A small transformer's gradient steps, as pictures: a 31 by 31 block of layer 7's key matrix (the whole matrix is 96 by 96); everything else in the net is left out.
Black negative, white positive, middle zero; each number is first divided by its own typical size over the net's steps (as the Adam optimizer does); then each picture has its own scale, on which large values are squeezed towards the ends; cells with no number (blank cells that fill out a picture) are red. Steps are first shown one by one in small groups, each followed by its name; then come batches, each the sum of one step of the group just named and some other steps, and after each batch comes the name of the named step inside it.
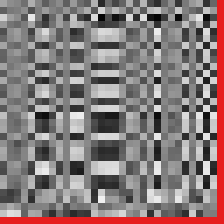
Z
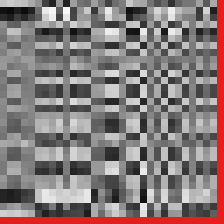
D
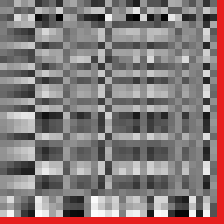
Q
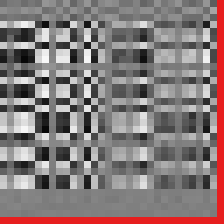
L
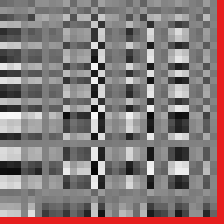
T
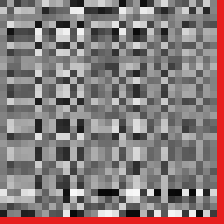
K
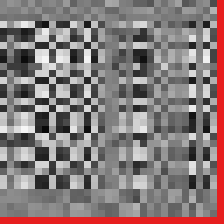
L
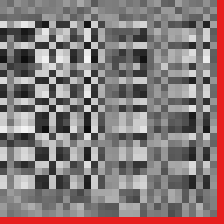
L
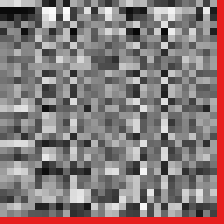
D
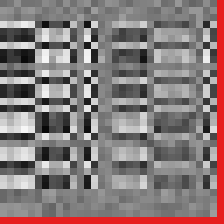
L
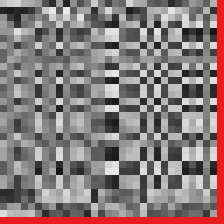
D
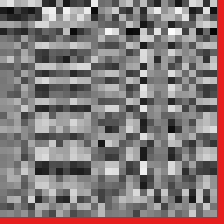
D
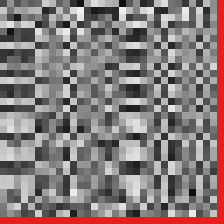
K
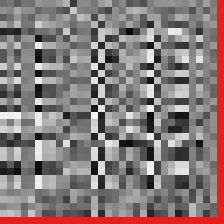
T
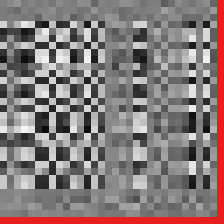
L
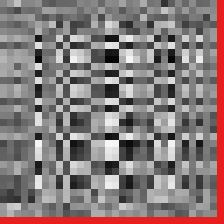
Q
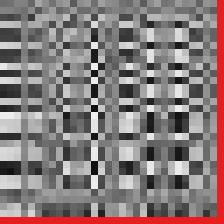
T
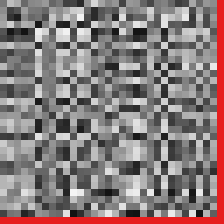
K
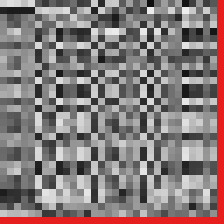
D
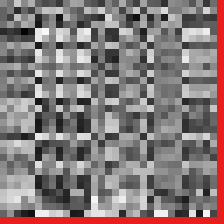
Q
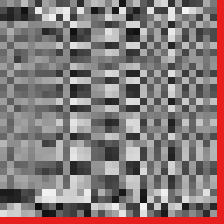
D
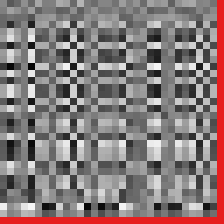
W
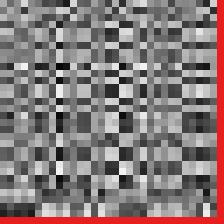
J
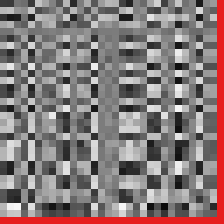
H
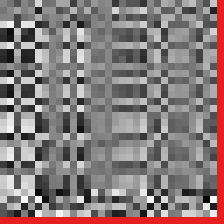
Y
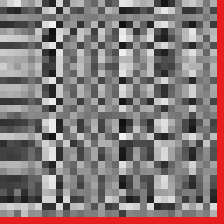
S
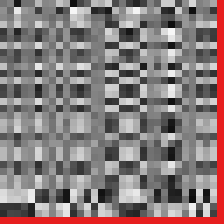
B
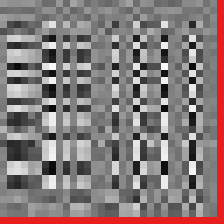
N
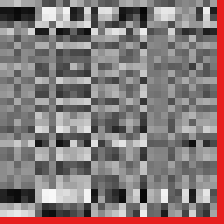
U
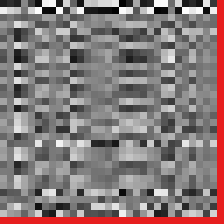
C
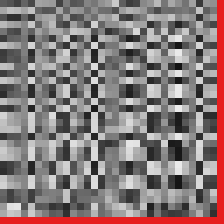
H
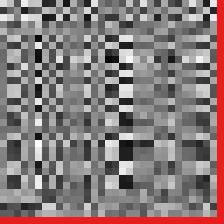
J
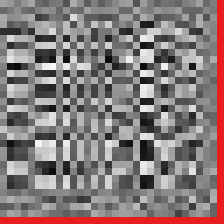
N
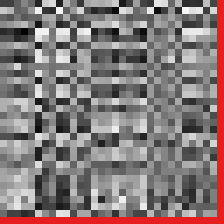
C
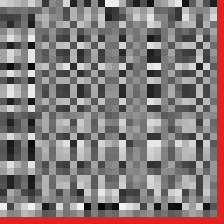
W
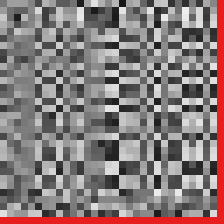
C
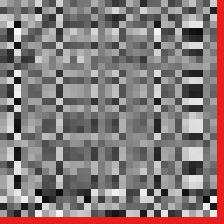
Y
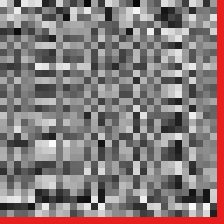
B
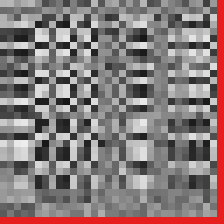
J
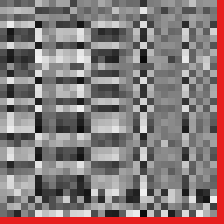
Y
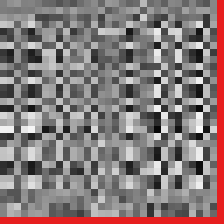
H
